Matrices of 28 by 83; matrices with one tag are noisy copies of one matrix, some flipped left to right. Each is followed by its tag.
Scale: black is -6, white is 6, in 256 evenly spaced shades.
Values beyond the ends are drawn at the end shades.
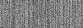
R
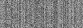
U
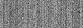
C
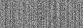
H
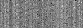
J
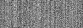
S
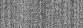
J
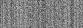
J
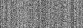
J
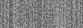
J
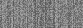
R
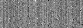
C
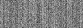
C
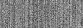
R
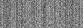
C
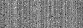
S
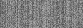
S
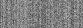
J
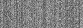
C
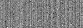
H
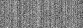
S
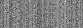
J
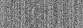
U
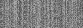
S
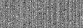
H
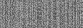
H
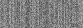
U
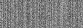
H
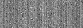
C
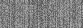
R
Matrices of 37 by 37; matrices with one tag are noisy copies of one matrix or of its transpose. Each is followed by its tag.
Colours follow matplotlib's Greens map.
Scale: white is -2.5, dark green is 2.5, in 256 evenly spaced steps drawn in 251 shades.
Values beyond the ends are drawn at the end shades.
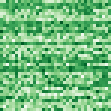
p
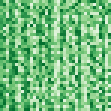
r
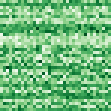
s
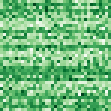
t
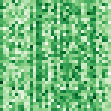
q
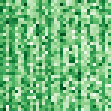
r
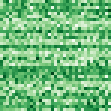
t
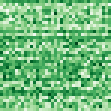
q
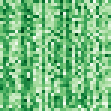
p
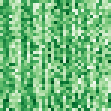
p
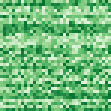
s
